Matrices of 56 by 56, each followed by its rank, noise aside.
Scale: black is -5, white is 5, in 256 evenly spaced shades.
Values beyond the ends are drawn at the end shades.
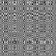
two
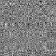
eight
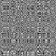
four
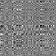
three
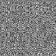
eight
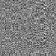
six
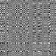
two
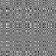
two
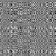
three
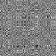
four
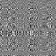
four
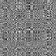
four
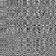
three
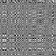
three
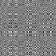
two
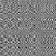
three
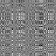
three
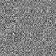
eight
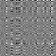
two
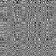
three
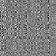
four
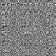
six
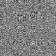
eight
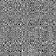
six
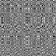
four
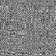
eight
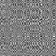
three
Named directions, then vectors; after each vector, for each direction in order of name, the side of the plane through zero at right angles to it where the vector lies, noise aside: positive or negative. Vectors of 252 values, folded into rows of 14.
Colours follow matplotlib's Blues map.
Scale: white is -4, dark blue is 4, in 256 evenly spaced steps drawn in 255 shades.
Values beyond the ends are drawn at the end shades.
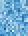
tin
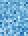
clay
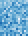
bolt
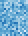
positive, negative, negative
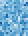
positive, positive, positive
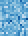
negative, negative, negative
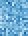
negative, negative, positive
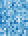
positive, positive, negative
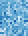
positive, positive, negative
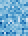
positive, positive, positive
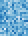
positive, positive, negative
